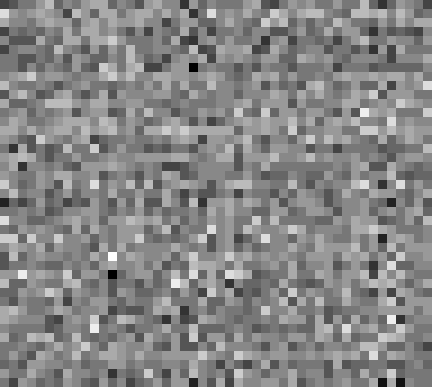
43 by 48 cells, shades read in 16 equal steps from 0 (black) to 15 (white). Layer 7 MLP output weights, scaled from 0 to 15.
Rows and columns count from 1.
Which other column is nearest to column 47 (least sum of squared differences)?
46
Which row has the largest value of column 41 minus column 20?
13
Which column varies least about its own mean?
14
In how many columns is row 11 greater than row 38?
23
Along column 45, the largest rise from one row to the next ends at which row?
37
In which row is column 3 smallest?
19
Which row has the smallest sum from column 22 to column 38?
8
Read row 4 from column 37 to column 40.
10 7 9 9
